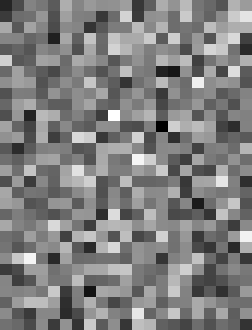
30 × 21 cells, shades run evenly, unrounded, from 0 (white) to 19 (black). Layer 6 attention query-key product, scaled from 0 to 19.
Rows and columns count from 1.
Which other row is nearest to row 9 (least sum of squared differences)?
10
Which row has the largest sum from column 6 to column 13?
12
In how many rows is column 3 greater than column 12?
19
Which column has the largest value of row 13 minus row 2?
21
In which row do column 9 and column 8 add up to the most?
3
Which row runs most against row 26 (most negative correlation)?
8
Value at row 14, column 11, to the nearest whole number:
6
